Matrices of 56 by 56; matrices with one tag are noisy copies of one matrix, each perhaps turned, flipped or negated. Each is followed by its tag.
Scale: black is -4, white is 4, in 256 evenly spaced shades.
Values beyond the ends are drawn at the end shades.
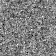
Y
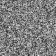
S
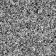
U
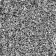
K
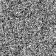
Y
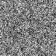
U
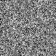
U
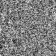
K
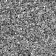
Y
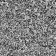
S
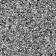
S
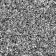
K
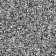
S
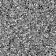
S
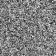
S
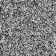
K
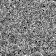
K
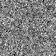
U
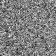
S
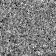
K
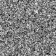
U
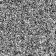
K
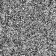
K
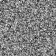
S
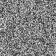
Y
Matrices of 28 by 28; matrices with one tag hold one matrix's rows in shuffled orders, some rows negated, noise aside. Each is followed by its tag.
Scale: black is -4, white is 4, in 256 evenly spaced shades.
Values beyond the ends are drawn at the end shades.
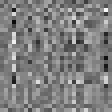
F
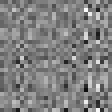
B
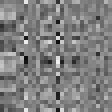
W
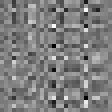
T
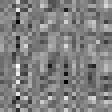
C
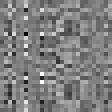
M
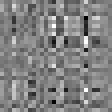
T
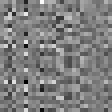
M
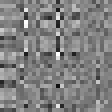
W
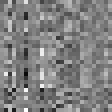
M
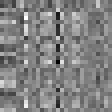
W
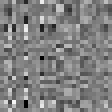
M
